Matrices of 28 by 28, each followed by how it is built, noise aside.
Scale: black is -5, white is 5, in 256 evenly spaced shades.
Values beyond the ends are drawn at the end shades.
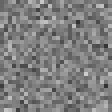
noise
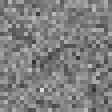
noise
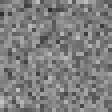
noise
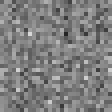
blocks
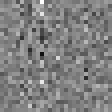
uneven columns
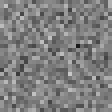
noise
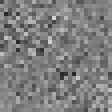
block diagonal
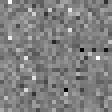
sparse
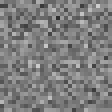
repeating columns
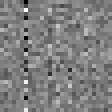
uneven columns
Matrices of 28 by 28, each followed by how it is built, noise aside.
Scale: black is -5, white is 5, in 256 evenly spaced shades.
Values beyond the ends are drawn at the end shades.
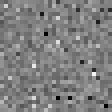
sparse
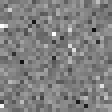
sparse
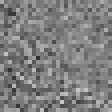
lower triangular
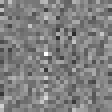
uneven columns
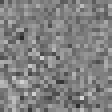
lower triangular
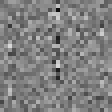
uneven columns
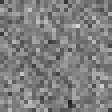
Toeplitz
